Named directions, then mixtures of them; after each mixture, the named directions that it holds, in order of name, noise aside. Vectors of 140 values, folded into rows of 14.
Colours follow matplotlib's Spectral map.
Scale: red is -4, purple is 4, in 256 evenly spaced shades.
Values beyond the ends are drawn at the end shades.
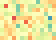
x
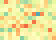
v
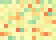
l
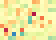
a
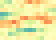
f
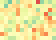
l, x.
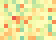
l, x.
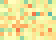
l, v.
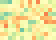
f, l.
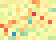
a, f.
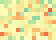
l.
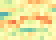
f.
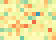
v.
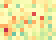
a, x.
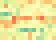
f, x.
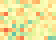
a, v.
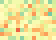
l, v.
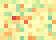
l, x.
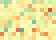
a, l.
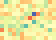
a, v.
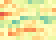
f.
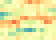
f.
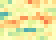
f.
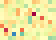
a.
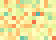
v, x.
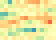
f.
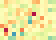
a.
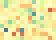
a, l.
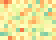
l.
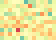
l, v.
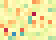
a.
